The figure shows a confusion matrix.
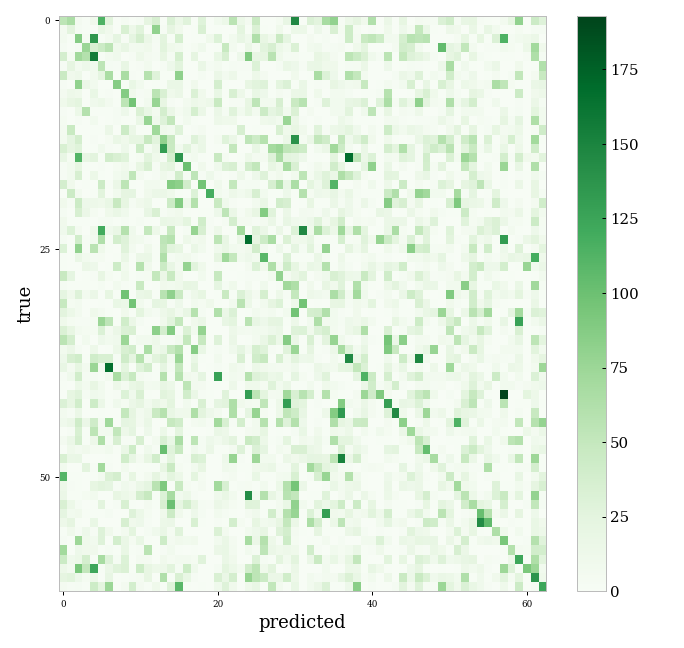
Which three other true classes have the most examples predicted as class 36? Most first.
48, 43, 42
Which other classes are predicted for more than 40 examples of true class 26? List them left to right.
13, 21, 22, 61
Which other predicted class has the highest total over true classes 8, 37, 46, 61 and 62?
15
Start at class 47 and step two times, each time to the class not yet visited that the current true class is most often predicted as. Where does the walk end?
30
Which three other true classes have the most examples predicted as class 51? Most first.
44, 20, 19
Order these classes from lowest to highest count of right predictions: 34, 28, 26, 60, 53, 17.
34, 17, 53, 28, 60, 26
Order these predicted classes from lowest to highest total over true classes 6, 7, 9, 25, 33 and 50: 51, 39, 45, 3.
3, 51, 39, 45
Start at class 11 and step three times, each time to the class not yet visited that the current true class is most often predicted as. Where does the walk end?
24
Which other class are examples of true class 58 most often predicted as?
0
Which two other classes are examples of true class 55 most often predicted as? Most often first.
54, 32
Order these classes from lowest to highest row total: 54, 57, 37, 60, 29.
29, 57, 54, 60, 37
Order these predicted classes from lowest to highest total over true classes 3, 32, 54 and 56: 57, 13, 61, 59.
57, 13, 59, 61
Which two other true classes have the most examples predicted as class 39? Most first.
41, 34
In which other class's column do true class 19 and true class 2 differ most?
4
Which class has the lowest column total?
19
